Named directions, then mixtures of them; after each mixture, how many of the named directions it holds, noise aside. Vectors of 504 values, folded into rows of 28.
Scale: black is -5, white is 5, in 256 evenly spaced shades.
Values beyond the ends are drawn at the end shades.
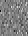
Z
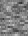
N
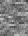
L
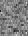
two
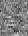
three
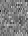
two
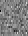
two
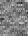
three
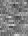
two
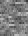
one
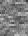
one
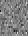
two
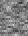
one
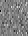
one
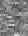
two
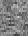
three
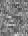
three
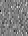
one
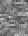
one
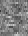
three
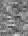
two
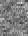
three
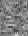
three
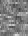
two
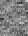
three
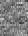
three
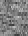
three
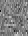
three
